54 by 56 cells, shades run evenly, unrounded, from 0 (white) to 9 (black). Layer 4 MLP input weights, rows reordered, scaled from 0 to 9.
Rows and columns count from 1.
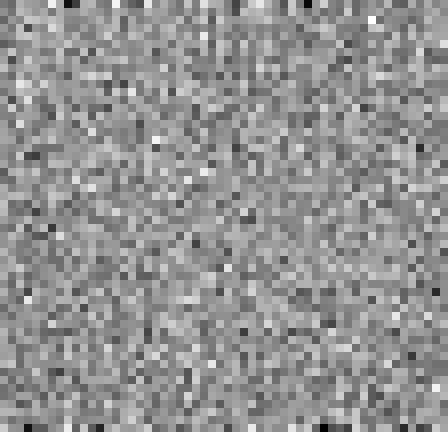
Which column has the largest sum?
2
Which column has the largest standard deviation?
4
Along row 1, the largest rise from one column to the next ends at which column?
9
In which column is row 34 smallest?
29
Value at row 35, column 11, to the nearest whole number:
3
